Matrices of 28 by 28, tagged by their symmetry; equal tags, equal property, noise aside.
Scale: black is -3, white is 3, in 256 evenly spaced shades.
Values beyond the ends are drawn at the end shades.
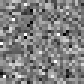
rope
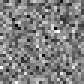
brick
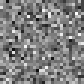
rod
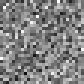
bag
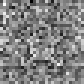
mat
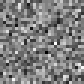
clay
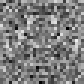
mat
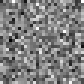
clay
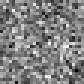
clay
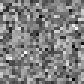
clay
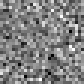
rod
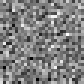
rope
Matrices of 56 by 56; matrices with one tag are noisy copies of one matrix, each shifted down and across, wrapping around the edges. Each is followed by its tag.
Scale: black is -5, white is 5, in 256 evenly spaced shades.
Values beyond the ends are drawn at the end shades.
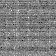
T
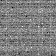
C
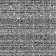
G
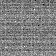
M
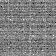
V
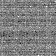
C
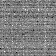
V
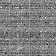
C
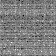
G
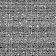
G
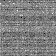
G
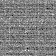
M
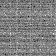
V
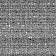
G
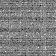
T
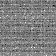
M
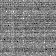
T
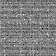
M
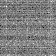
T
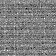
M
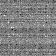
G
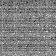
C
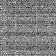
T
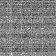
T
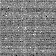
T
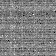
C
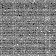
C
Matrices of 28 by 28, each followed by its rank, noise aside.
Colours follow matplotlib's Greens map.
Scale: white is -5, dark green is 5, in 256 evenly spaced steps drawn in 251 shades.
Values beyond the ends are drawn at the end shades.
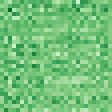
four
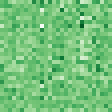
five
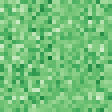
four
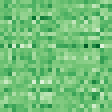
two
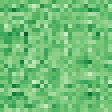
four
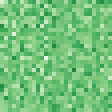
four
